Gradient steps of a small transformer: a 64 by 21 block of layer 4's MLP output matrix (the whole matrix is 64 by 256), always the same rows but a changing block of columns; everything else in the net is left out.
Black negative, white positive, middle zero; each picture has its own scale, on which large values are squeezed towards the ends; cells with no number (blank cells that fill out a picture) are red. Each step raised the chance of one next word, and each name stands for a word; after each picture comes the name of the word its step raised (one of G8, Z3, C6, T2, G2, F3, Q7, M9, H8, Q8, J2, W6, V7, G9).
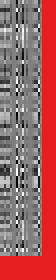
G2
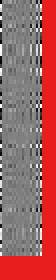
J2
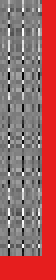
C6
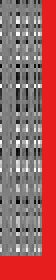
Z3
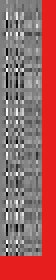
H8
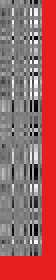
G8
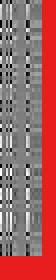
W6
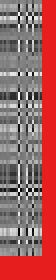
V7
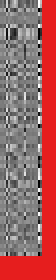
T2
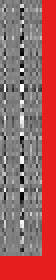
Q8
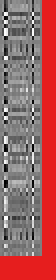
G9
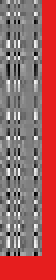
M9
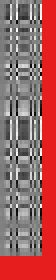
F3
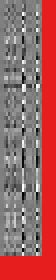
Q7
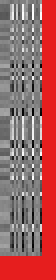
F3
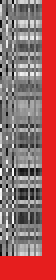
W6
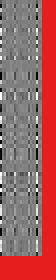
C6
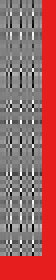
H8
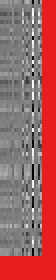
G8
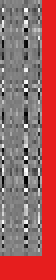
G2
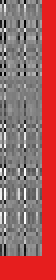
W6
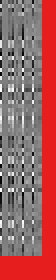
Q8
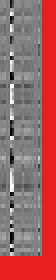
Q7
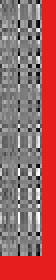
W6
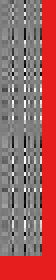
Q8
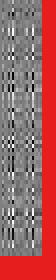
C6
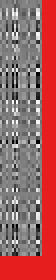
H8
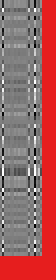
G2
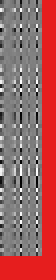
G2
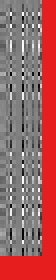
V7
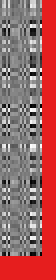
T2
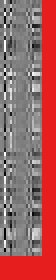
V7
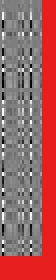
H8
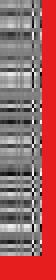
H8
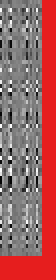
G2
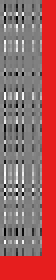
V7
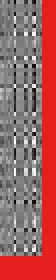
Z3
